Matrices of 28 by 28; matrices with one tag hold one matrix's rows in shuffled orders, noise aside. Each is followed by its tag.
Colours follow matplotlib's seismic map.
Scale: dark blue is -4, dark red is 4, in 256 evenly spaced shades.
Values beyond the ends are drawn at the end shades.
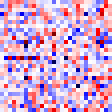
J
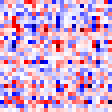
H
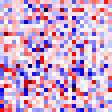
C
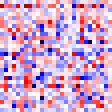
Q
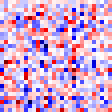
C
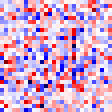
C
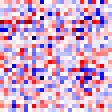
Q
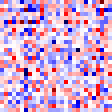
J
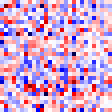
C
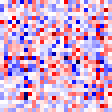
J
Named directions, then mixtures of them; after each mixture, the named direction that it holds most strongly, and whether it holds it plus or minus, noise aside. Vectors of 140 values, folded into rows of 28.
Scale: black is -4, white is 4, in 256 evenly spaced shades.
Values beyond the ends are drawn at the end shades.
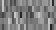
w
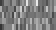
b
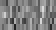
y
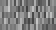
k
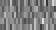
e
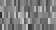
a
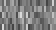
a, plus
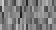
b, minus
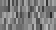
k, minus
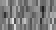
y, minus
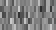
a, minus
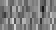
y, minus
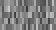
k, plus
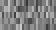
k, plus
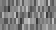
k, minus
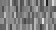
e, plus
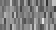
e, plus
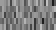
e, minus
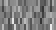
y, minus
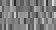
e, plus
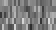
y, minus
